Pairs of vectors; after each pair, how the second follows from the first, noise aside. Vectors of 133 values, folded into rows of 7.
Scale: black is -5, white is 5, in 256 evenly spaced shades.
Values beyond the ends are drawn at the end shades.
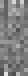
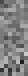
wrapped around, negated.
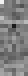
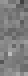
wrapped around, shrunk.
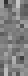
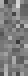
copied.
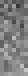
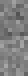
wrapped around, negated, shrunk.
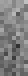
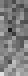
reversed.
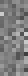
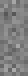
wrapped around, shrunk.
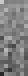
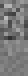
wrapped around, partly zeroed.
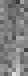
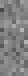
wrapped around, partly zeroed.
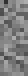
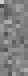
wrapped around, partly zeroed.
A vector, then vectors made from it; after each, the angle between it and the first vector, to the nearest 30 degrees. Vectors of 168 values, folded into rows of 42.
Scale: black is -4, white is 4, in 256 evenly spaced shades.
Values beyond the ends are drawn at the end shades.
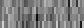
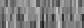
90 degrees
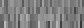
90 degrees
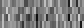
30 degrees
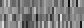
30 degrees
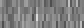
150 degrees
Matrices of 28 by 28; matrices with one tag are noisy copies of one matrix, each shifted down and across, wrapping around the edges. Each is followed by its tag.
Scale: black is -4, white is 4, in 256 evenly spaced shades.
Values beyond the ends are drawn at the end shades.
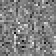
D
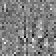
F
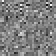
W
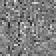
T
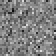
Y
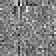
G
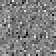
Y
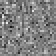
D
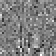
F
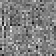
G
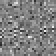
W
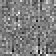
G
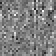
F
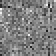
G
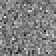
Y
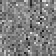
T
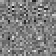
W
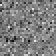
Y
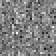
D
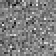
Y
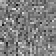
T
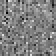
T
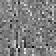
G
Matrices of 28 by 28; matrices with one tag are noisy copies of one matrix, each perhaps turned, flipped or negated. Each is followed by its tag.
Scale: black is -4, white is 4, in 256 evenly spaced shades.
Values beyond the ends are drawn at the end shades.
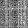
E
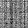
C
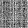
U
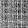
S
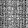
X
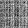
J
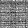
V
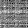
C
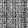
V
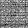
V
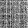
S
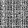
V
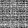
V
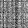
C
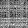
E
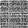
U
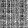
S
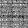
C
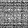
X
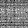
X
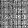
S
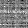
C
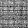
S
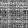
E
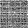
U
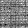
V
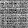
J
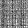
V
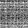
X
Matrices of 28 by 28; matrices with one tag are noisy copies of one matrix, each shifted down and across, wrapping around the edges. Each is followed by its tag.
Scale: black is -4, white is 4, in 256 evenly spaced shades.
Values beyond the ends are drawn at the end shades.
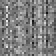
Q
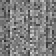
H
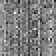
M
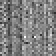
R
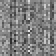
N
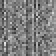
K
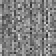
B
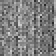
H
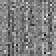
N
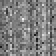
Q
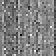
H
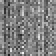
N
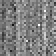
R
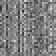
B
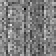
H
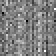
Q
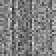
H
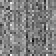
H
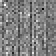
B
